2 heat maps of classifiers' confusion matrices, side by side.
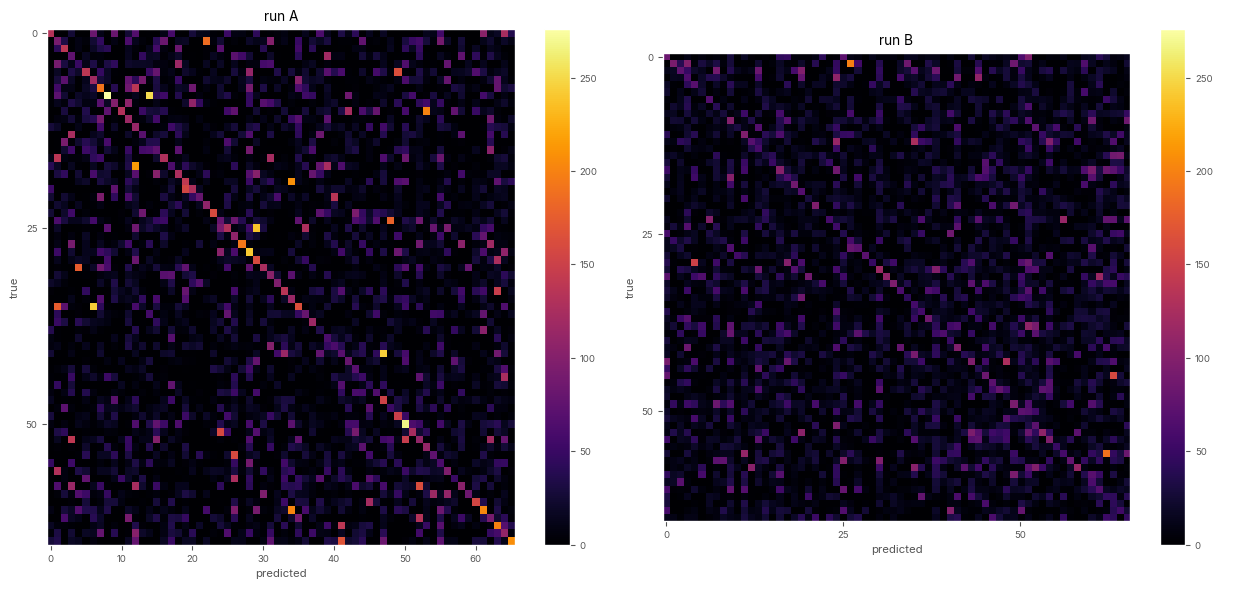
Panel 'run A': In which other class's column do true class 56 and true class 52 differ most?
3
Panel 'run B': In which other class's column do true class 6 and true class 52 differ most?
24
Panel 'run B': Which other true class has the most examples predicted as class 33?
41
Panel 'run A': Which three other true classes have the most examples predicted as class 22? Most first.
1, 61, 18
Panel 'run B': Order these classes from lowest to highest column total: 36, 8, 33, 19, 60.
8, 33, 36, 19, 60
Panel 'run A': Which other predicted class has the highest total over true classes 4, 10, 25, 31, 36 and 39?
29
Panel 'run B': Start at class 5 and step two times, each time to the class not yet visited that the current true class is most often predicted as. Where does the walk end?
49
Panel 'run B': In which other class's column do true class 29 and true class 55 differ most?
4
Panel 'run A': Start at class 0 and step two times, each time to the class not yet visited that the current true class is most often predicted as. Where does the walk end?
12
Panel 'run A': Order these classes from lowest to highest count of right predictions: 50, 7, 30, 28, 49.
30, 49, 7, 28, 50
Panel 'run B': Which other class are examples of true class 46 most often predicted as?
54
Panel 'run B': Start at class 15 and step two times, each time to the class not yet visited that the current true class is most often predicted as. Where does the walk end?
63
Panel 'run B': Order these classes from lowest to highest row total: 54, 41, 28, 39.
28, 41, 39, 54
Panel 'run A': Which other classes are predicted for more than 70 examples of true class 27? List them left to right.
3, 52, 58, 62
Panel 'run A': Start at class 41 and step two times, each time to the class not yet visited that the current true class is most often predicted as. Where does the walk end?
9
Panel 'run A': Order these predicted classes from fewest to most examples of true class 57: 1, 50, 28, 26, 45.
1, 50, 28, 45, 26
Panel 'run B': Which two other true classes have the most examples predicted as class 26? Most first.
1, 27
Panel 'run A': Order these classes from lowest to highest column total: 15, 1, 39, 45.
45, 39, 15, 1
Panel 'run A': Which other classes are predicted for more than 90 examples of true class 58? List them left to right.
3, 12, 52
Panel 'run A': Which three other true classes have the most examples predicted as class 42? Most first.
10, 8, 50
